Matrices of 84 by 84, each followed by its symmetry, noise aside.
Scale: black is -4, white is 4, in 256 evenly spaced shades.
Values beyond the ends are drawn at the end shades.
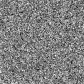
symmetric across the other diagonal.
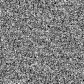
same after a half turn.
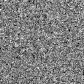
antisymmetric.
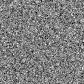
symmetric across the other diagonal.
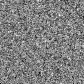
symmetric across the other diagonal.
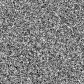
symmetric across the other diagonal.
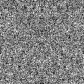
mirrored left to right.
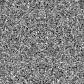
mirrored left to right.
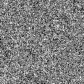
symmetric across the other diagonal.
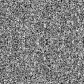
mirrored top to bottom.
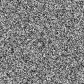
symmetric across the other diagonal.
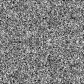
mirrored top to bottom.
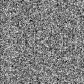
mirrored top to bottom.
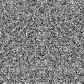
mirrored left to right.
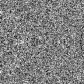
mirrored top to bottom.
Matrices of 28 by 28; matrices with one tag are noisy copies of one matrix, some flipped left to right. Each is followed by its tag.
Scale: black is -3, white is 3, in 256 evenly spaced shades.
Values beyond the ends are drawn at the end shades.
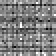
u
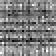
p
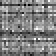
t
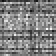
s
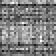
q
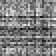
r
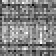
q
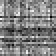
r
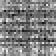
p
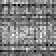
q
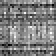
q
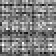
t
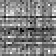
r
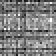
s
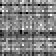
t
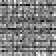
u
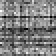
r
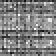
s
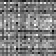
s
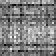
q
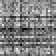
r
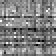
r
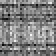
q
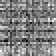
p
